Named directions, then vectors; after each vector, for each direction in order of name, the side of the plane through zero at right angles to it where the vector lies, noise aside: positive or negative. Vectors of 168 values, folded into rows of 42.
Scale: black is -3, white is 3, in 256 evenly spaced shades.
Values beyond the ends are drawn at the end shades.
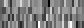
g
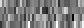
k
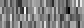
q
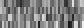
negative, positive, positive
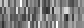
positive, positive, negative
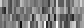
positive, positive, positive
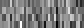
negative, negative, negative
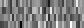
positive, positive, positive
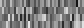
negative, positive, negative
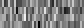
negative, negative, positive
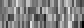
positive, negative, negative
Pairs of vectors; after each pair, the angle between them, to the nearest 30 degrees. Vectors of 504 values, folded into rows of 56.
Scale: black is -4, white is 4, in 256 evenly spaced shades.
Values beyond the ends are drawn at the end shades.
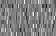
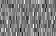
30 degrees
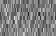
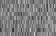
90 degrees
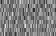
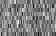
90 degrees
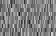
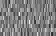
150 degrees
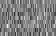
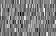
60 degrees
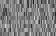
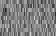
30 degrees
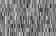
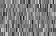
60 degrees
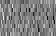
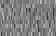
30 degrees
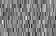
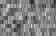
120 degrees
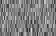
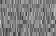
90 degrees
